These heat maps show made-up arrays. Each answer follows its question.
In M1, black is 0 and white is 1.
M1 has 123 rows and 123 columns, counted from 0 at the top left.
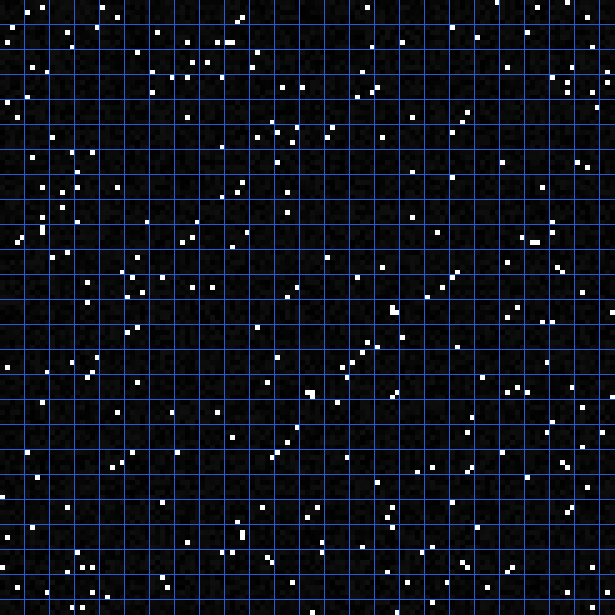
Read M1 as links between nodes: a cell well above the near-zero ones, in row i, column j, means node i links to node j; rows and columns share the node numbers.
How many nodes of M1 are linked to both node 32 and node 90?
2
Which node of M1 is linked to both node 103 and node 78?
node 61
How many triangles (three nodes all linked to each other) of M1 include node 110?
1
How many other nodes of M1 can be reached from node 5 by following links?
10
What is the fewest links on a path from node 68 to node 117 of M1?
6
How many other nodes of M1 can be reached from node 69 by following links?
10
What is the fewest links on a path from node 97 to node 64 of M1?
6
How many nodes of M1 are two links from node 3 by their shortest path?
7
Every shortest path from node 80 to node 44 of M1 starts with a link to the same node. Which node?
node 8
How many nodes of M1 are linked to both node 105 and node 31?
1
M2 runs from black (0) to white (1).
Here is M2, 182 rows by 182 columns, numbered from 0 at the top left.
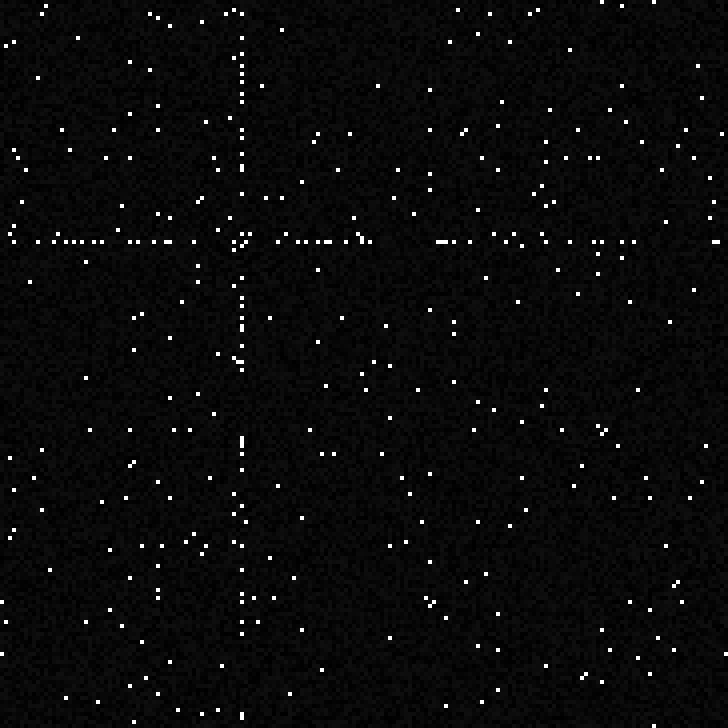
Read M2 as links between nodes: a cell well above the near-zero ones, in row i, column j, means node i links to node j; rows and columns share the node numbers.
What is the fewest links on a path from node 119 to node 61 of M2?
2
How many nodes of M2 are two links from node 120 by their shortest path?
9
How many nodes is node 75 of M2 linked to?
3
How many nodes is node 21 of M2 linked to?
3
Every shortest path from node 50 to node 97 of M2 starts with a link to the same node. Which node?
node 178
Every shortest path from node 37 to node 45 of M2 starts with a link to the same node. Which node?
node 3
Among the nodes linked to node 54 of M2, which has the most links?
node 42
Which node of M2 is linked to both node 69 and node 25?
node 60
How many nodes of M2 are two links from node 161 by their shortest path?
4
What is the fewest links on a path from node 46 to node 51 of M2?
5
